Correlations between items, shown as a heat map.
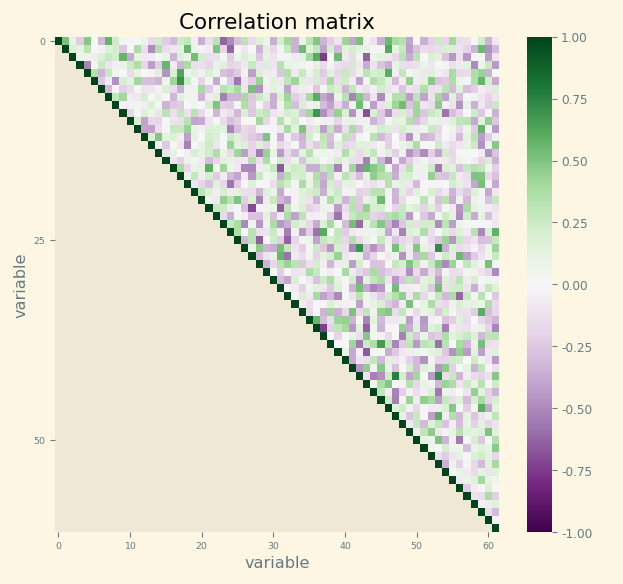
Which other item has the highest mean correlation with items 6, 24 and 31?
27
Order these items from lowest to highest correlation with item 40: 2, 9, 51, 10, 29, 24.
51, 24, 2, 10, 9, 29
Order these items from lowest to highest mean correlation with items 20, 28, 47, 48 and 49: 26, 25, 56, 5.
25, 56, 5, 26
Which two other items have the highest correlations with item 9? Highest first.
36, 2
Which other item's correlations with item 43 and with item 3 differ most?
15
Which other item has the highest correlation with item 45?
38
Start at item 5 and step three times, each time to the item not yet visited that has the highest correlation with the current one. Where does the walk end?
46
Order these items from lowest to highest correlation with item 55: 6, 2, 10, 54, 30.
2, 6, 30, 54, 10
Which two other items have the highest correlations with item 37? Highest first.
24, 43
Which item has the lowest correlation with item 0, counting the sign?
23
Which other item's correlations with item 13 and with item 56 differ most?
50
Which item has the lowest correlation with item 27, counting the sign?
21
